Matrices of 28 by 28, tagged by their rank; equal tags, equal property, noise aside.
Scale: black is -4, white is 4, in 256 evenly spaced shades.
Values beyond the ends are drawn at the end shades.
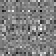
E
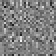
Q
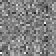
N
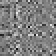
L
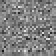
N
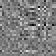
E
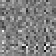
E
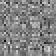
L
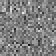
N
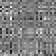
E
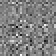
E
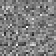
L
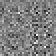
Q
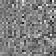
Q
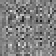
E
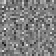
L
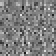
Q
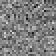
N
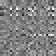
E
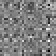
E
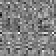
L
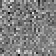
N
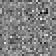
Q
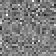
N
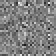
L
